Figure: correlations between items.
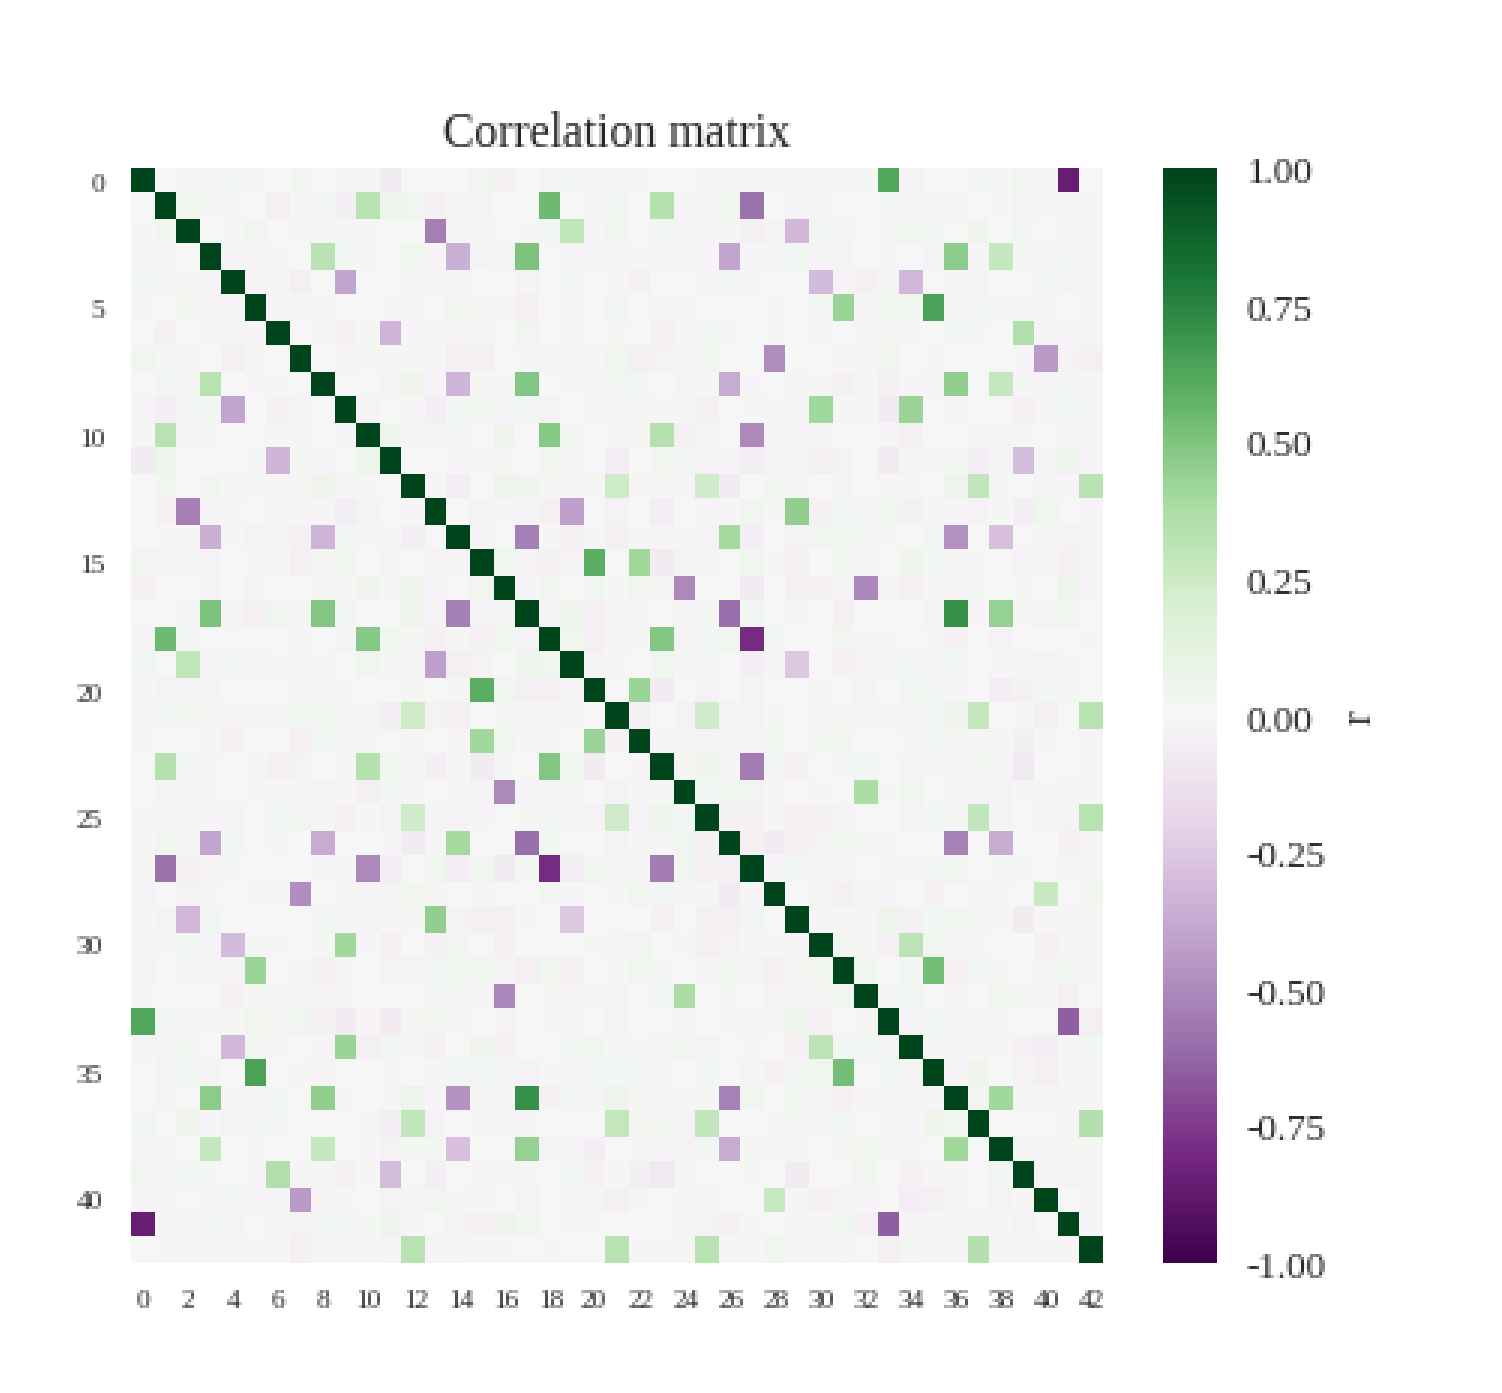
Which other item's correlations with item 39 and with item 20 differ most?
15
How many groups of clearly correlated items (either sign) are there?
11
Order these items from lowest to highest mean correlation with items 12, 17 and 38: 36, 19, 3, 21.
19, 21, 3, 36
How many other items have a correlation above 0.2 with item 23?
3
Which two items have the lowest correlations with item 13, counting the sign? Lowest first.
2, 19
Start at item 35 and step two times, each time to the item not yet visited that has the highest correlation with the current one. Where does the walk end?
31
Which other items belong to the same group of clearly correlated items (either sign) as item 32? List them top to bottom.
16, 24
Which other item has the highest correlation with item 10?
18
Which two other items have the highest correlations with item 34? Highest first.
9, 30
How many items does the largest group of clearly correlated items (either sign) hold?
7
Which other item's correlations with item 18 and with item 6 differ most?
27
